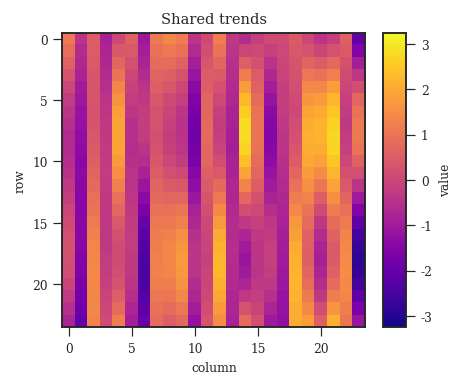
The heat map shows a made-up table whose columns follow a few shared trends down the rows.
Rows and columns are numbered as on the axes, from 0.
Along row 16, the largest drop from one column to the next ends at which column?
23
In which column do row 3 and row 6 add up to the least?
10
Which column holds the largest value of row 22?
18
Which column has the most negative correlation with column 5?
3
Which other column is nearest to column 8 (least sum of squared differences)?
7
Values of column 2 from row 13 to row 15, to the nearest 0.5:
1 1 1
